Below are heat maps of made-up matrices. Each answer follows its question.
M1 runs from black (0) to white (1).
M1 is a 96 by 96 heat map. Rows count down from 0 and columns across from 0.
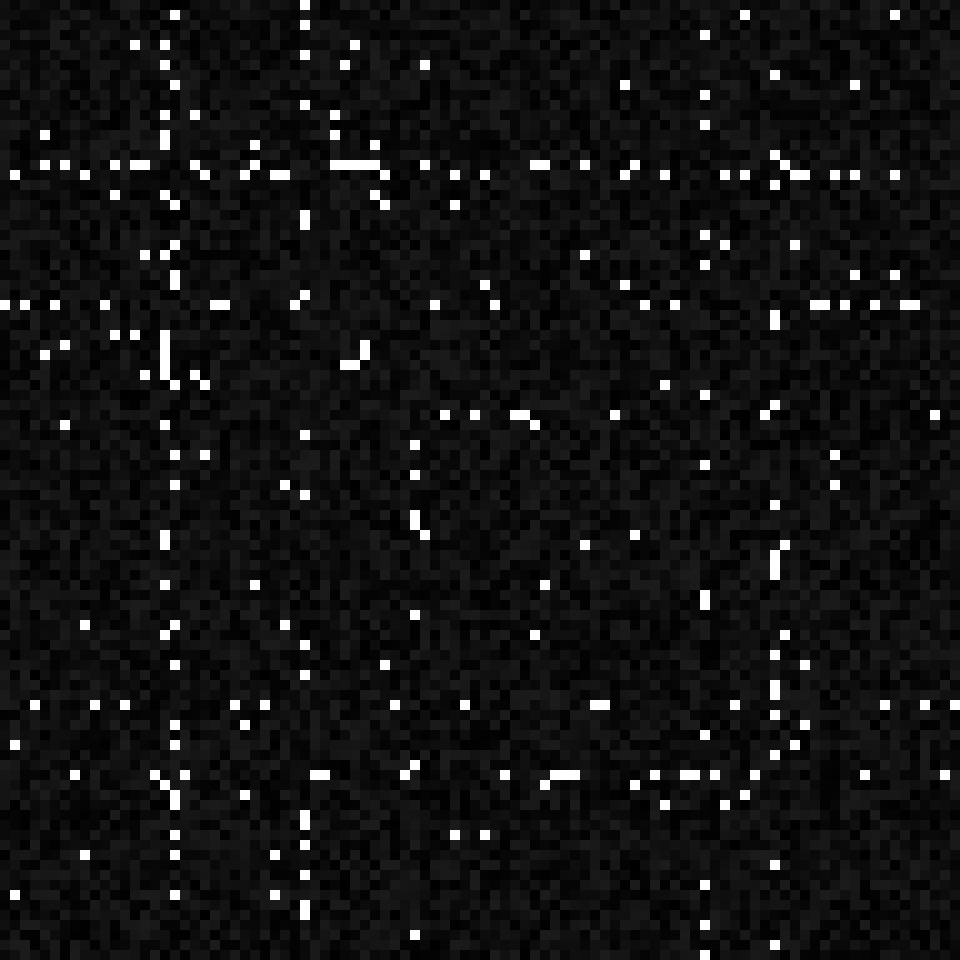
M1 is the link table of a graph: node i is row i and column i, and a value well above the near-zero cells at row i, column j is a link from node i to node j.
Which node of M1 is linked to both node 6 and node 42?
node 16
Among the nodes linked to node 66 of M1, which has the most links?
node 17
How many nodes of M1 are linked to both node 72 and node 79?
2
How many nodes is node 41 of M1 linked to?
7
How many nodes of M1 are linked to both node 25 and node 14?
1
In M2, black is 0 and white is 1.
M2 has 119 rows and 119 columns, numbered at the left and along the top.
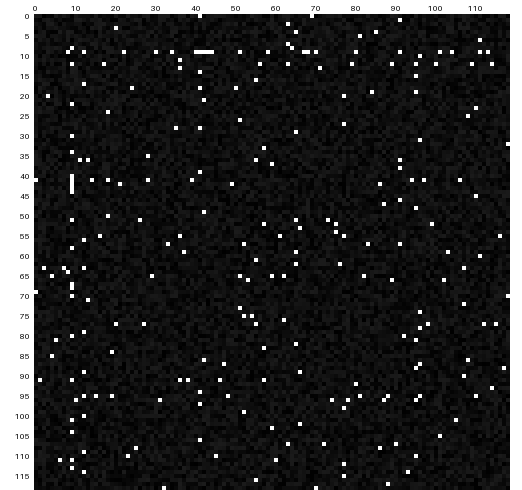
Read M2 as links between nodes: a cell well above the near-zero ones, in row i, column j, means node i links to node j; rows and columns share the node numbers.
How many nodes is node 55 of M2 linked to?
5
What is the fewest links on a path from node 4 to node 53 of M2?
7
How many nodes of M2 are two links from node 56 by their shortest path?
9
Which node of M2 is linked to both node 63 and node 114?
node 12
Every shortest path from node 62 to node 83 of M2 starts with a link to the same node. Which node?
node 65
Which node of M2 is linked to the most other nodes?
node 9
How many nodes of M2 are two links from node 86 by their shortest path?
4
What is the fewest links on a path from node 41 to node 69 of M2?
2
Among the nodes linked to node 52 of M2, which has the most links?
node 57
